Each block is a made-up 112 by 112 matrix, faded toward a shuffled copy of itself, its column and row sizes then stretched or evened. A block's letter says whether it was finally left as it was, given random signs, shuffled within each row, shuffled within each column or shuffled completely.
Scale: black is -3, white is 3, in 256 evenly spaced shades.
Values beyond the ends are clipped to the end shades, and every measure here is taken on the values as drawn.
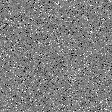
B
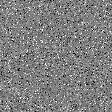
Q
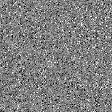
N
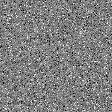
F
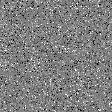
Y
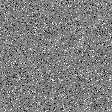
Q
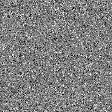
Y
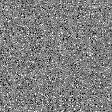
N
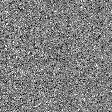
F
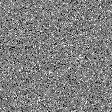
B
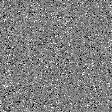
Y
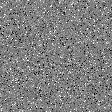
B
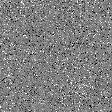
Y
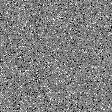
Q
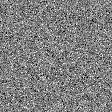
B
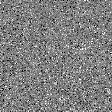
N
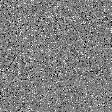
Y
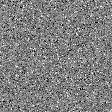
Q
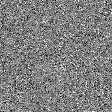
F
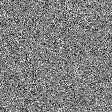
B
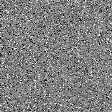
F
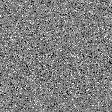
Q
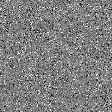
N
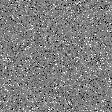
Q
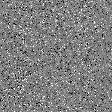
F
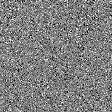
N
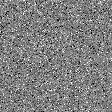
B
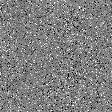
F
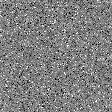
B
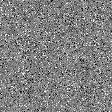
Y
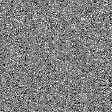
N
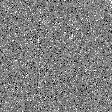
F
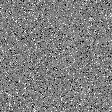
B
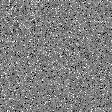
B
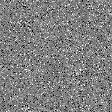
N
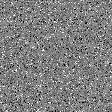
Q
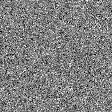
Q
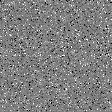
Q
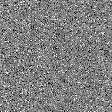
N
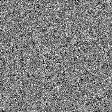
F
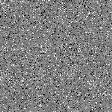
N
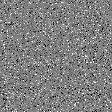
N
